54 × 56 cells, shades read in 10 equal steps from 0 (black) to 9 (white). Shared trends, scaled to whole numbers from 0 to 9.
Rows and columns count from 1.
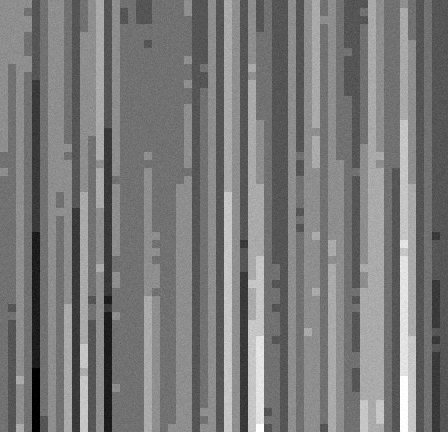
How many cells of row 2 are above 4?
20
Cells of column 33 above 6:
22
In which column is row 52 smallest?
5
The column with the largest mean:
51
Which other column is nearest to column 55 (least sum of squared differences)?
31
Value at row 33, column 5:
1
